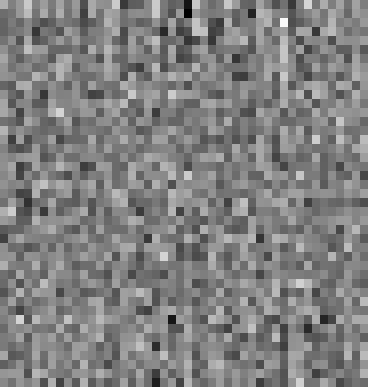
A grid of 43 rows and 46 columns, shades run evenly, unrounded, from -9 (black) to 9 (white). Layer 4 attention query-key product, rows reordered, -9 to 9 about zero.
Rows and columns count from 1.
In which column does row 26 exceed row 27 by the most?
26
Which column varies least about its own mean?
10
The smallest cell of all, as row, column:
2, 24
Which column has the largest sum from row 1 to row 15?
36
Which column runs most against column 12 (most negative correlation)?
22
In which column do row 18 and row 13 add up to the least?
32
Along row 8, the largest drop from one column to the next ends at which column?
21
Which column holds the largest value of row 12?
16
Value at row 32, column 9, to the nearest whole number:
0
